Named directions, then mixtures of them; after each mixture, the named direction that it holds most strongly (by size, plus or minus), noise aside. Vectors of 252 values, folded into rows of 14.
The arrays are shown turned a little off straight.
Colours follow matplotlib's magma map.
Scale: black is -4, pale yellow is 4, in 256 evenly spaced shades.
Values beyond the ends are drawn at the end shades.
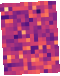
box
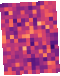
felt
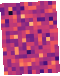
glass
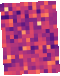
box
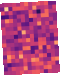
box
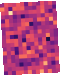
glass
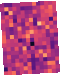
felt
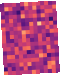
glass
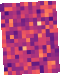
felt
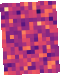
box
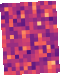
felt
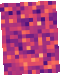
glass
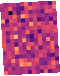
glass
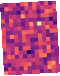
glass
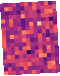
glass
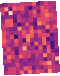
felt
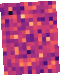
glass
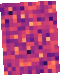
glass
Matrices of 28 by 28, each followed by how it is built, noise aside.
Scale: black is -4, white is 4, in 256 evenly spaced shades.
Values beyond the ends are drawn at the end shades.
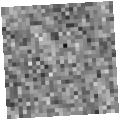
Toeplitz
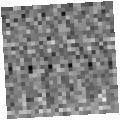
repeating columns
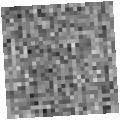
blocks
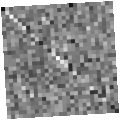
diagonal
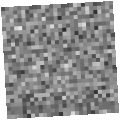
repeating columns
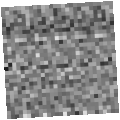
repeating columns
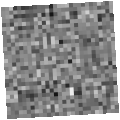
low rank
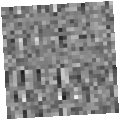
low rank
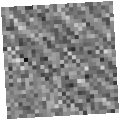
Toeplitz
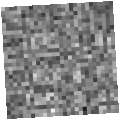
blocks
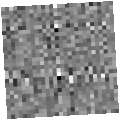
low rank
